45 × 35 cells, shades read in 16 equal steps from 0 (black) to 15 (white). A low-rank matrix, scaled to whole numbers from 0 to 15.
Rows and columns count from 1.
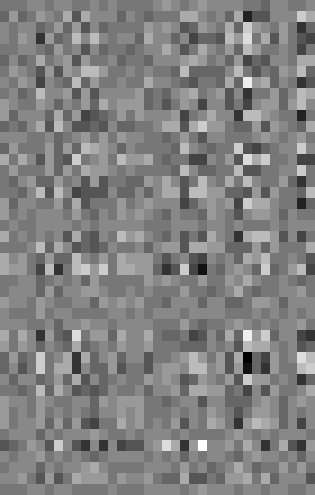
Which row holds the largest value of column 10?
25
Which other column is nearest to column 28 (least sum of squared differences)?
9
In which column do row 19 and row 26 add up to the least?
34
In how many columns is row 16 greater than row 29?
11
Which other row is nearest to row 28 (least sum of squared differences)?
37
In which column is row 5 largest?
28
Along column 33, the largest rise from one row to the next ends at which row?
42
